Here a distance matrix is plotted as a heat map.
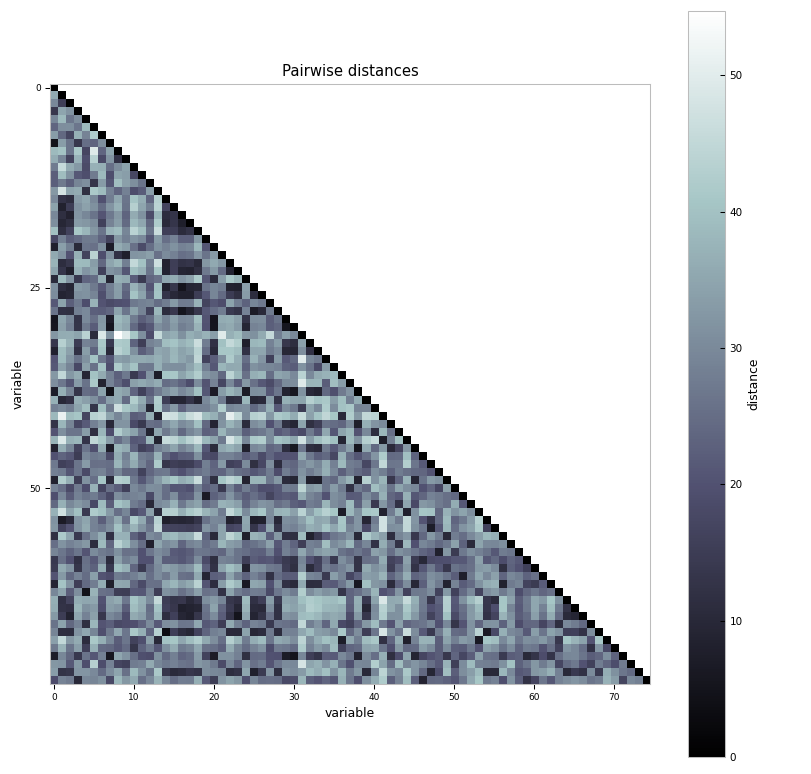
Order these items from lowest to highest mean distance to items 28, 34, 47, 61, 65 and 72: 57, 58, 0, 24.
58, 0, 24, 57
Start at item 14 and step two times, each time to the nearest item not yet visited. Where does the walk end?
54
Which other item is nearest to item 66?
23
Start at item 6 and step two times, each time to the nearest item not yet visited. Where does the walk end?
50
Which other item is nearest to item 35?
59
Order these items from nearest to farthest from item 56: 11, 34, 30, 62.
62, 30, 11, 34
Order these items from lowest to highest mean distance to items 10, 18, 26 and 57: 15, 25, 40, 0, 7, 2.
25, 2, 15, 40, 7, 0
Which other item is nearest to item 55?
47
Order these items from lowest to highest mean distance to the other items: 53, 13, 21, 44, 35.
21, 35, 13, 53, 44
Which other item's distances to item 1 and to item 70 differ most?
10
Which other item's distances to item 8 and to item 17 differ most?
1
